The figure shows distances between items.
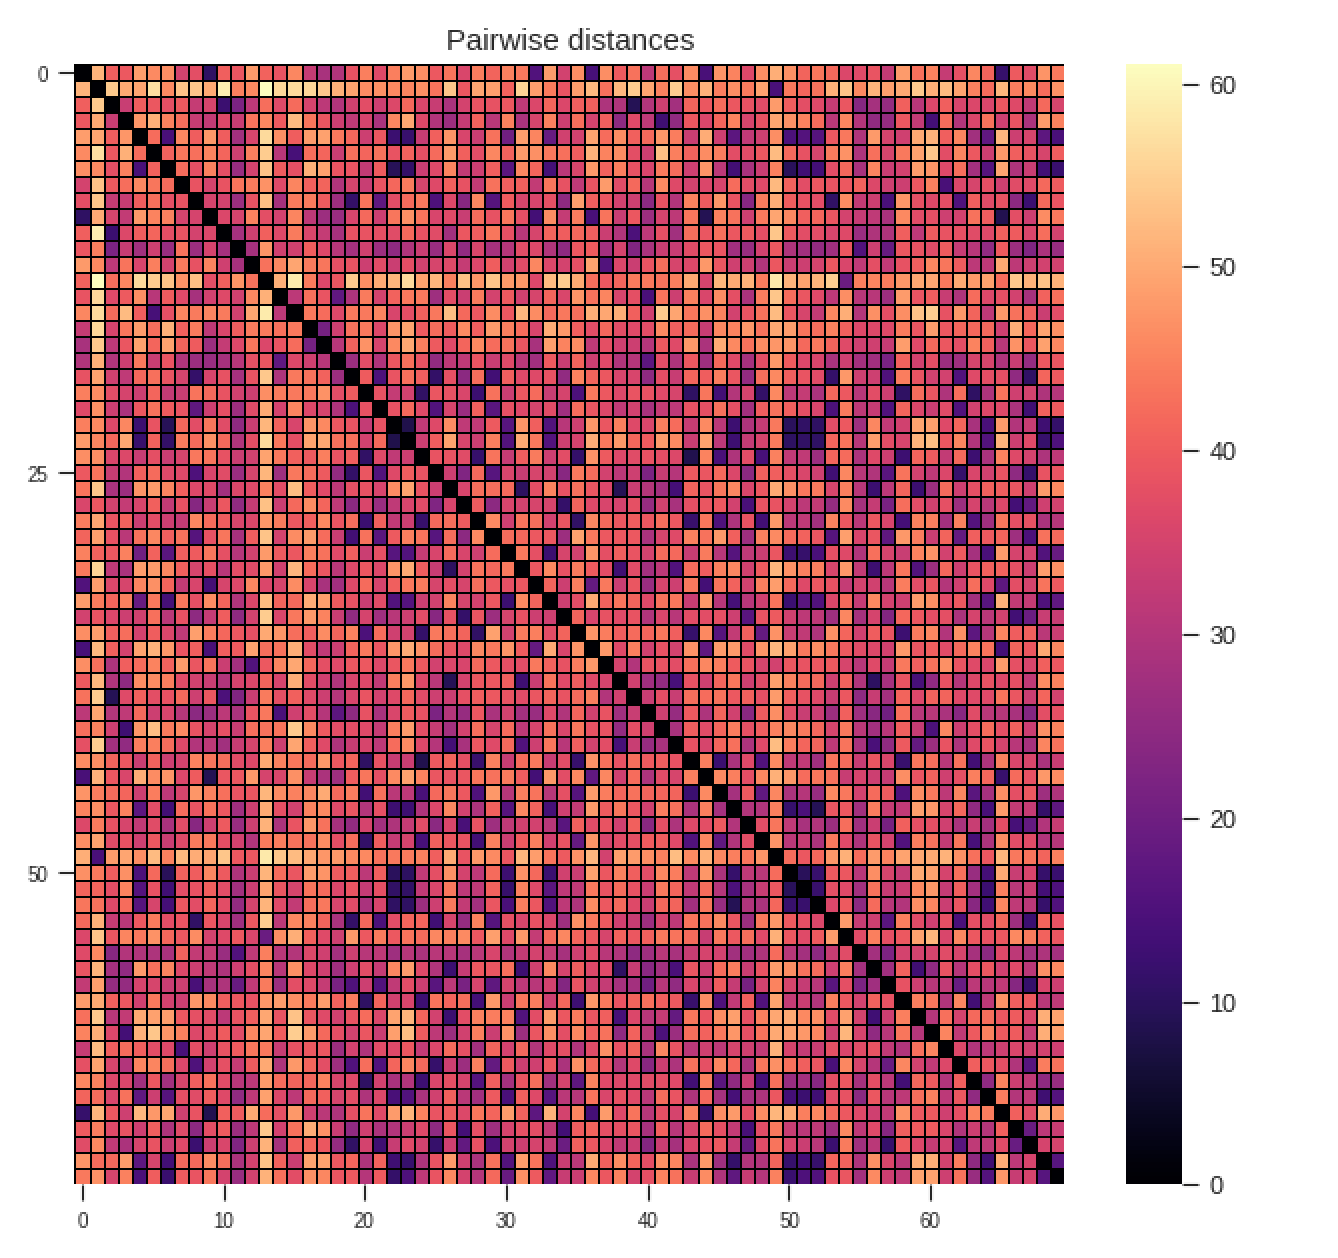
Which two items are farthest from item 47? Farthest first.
13, 16
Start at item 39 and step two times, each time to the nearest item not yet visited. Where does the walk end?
10
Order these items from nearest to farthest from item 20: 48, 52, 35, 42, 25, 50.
48, 35, 52, 50, 42, 25
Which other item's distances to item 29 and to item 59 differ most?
26
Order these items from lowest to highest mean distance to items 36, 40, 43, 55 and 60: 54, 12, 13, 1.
12, 54, 13, 1
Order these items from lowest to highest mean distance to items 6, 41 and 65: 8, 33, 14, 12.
33, 8, 14, 12
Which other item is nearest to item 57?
67
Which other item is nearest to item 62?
25
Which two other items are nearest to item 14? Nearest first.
40, 18
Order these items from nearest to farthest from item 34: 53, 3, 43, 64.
53, 64, 3, 43
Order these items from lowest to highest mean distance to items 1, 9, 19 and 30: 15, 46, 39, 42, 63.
46, 63, 42, 39, 15
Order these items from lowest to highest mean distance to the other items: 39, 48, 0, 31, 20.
20, 48, 39, 31, 0
